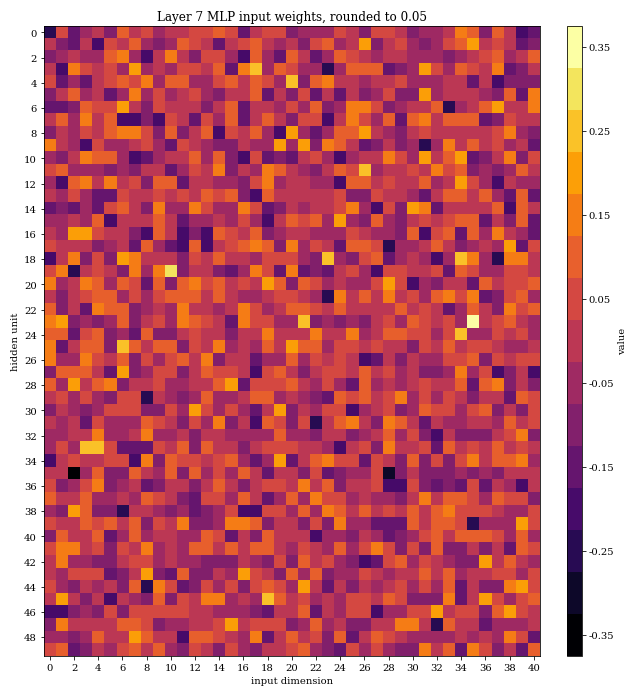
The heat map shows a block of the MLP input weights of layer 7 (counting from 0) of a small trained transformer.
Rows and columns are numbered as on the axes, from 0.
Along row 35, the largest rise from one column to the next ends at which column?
3
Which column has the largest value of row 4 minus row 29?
8
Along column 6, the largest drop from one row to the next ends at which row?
7
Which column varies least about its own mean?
30
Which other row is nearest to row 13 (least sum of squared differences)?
27
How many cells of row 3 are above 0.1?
6
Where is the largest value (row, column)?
23, 35
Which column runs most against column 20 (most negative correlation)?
19
